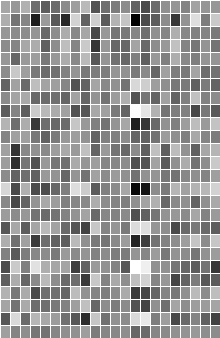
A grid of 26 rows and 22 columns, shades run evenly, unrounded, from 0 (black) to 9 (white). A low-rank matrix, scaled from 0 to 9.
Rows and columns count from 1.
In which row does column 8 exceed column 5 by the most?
15
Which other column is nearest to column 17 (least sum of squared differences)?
12
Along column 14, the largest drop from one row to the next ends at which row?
10
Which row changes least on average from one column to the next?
26
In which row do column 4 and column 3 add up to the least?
2
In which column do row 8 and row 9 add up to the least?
9
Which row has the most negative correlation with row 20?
6
